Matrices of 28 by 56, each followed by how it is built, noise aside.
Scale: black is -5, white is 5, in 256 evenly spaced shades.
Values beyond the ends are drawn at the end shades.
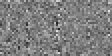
uneven columns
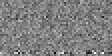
uneven rows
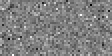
sparse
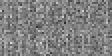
blocks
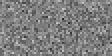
noise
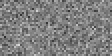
noise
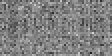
blocks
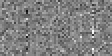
uneven columns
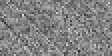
Toeplitz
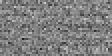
blocks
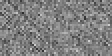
Toeplitz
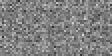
blocks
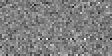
uneven rows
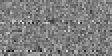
uneven rows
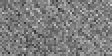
Toeplitz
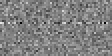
uneven rows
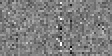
uneven columns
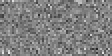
low rank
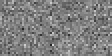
low rank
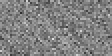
Toeplitz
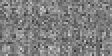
blocks
